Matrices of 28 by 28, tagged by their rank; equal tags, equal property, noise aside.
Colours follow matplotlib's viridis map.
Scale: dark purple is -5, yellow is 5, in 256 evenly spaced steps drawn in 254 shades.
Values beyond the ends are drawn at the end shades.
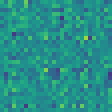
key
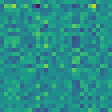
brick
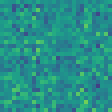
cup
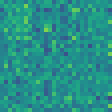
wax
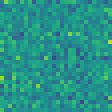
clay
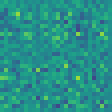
wax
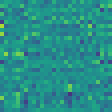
brick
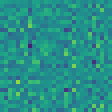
key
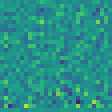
key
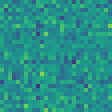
cup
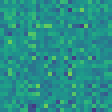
cup
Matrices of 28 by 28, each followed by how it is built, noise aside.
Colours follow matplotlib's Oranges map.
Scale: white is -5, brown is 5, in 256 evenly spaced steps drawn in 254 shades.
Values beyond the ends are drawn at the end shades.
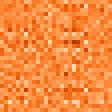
low rank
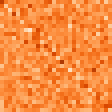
diagonal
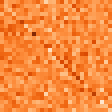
diagonal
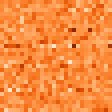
uneven rows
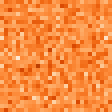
noise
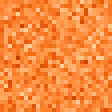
noise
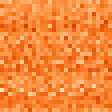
repeating columns
